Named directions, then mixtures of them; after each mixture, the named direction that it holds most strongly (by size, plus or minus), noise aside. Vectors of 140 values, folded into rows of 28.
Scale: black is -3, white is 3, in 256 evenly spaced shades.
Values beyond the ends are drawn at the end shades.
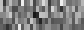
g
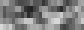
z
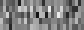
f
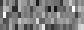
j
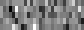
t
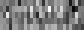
f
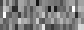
j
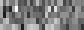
j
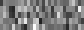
t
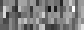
j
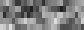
z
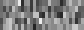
f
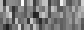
g
